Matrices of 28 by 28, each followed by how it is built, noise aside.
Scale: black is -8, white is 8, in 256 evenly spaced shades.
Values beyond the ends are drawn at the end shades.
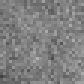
smooth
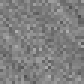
Toeplitz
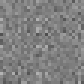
low rank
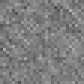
Toeplitz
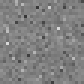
sparse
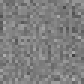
low rank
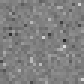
sparse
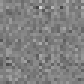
low rank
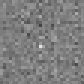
uneven columns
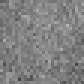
smooth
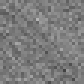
Toeplitz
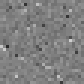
sparse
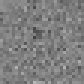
low rank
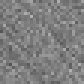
Toeplitz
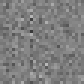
uneven columns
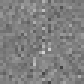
uneven columns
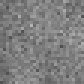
smooth
